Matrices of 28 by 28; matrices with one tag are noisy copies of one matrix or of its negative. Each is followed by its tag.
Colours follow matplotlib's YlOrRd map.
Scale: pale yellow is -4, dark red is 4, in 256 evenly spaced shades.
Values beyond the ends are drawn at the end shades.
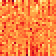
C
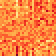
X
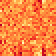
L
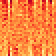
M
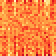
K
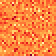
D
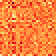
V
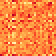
V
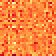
V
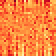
K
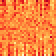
K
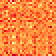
V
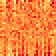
K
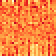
C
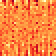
C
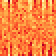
M
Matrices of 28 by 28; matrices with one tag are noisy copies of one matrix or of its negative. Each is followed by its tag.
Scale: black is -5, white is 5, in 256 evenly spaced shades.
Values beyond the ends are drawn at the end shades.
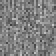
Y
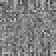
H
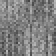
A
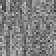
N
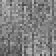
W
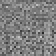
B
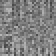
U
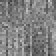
A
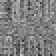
U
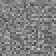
B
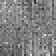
W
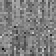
U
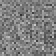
B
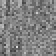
N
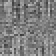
U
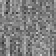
N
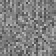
Y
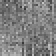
W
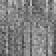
A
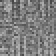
U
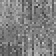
W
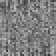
H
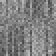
A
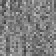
N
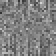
H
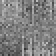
W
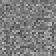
B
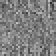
H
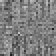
U
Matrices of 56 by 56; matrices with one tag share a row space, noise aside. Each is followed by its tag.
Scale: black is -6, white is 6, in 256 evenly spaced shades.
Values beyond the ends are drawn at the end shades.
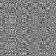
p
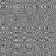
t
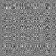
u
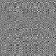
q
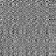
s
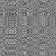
p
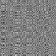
t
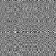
q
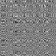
t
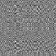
q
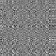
s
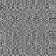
s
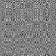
u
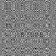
u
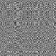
q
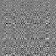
u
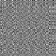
s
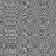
p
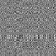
q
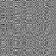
t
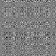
u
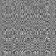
u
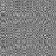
t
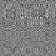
u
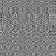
s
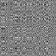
t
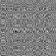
t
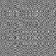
q
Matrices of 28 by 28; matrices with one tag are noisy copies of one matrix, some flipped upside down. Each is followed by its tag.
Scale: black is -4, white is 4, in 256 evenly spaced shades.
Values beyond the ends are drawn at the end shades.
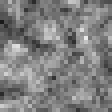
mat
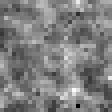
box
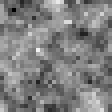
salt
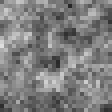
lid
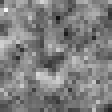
lid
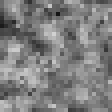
mat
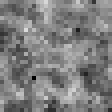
box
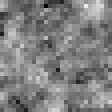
salt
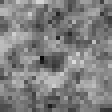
lid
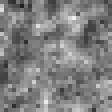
box
